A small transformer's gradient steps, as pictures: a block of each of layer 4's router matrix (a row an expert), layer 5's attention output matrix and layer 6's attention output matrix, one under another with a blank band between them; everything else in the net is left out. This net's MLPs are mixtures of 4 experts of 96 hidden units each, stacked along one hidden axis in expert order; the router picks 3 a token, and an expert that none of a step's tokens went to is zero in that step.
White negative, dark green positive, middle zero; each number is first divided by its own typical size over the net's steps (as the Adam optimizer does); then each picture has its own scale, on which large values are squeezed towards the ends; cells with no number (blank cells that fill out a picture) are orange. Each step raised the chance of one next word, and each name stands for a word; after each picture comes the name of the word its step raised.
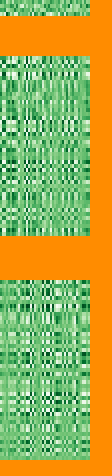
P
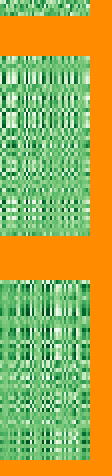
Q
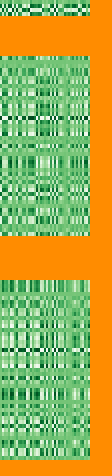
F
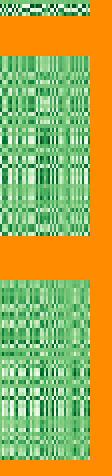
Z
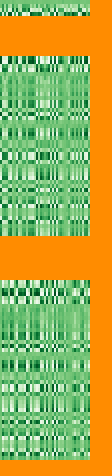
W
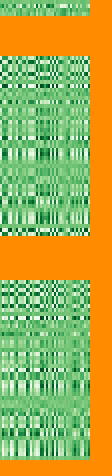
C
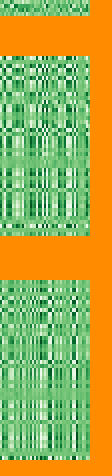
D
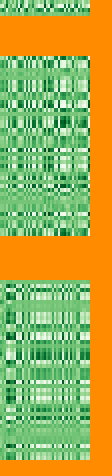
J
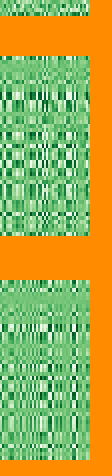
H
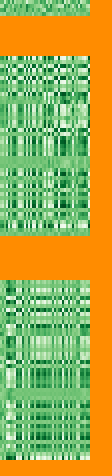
D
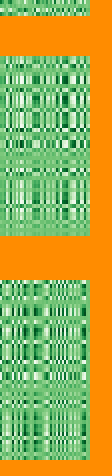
Q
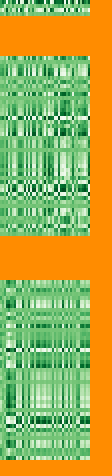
F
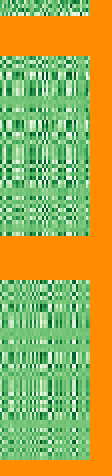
P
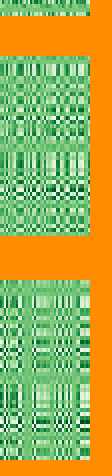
F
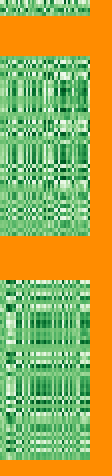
P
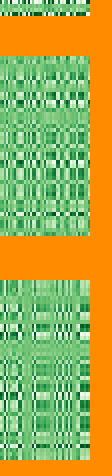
H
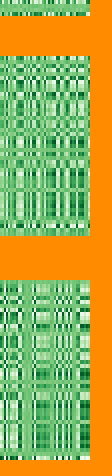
D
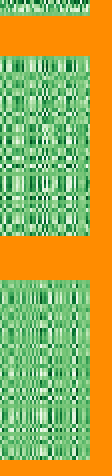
Z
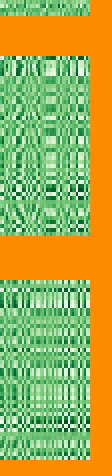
F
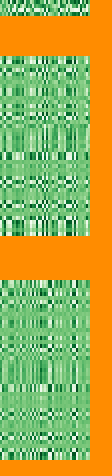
W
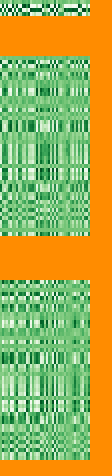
P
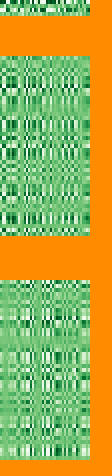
C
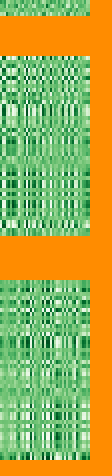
D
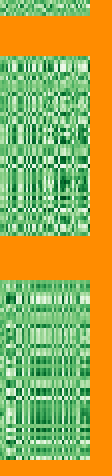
Z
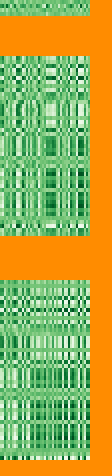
D
